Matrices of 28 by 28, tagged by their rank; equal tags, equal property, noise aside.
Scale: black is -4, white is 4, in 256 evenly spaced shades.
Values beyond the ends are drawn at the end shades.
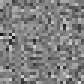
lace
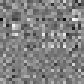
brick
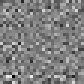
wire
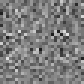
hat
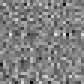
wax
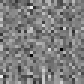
hat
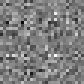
wire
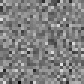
hat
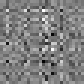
brick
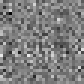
lace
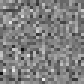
lace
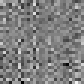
wire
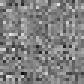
hat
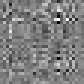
brick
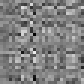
brick
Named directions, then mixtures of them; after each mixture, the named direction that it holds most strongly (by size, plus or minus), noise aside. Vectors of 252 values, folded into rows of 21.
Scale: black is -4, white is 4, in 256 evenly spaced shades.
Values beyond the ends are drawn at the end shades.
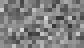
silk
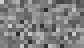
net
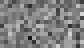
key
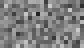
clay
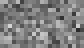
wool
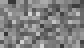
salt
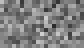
silk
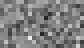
key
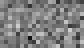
key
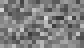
silk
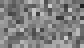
clay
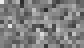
net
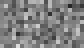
clay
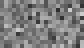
clay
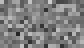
net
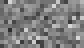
silk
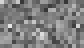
wool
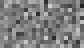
clay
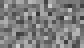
clay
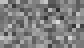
wool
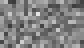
salt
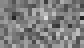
silk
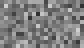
clay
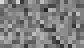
wool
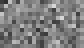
wool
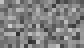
net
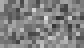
silk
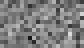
key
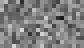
silk
